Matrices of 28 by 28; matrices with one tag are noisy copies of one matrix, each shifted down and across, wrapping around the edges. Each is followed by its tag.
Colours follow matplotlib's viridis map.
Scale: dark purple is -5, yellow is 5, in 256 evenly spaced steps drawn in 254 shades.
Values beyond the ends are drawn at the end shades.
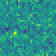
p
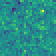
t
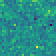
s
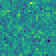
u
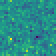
t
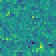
p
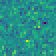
u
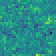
s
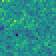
s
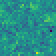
s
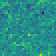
s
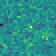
t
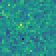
s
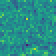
p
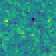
t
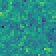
s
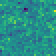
t
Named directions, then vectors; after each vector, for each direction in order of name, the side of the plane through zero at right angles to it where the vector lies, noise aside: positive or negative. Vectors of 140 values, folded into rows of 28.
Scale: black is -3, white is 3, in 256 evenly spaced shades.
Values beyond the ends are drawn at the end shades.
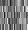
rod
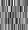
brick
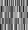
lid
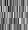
negative, positive, positive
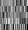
negative, negative, negative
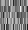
negative, negative, negative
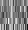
negative, negative, negative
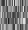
positive, negative, positive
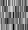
positive, negative, negative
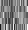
positive, positive, positive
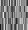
positive, positive, positive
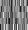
positive, positive, positive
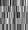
negative, negative, positive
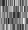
positive, negative, positive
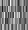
positive, positive, negative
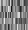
positive, positive, negative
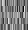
negative, positive, negative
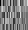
negative, negative, positive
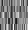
positive, positive, positive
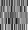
positive, positive, positive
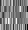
negative, negative, negative
